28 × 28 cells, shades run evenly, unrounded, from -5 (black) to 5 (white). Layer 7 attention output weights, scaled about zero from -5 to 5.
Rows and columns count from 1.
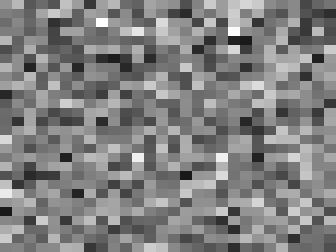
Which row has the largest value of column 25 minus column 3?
8
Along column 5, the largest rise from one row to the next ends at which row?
2
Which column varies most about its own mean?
20
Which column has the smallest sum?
11
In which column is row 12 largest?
6
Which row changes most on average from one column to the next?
3
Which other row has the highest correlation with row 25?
7
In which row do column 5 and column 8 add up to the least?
1
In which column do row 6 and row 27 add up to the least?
17
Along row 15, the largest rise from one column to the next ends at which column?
24
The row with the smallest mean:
14
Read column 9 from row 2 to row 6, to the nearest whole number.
1 5 -1 -1 1
